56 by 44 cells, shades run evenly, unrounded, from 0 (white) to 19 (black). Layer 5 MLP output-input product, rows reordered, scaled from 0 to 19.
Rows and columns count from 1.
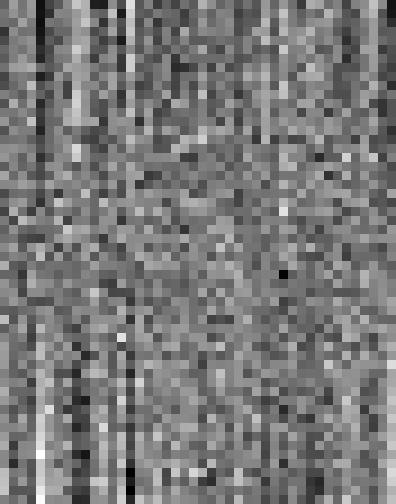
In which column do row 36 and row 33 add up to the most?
15
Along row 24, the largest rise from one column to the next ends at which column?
33
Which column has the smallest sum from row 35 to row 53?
5
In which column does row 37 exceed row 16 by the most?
36
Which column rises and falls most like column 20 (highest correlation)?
44
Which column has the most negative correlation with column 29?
23
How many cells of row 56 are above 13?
7
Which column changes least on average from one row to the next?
27
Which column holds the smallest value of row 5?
30
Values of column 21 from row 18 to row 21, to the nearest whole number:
14 10 10 12
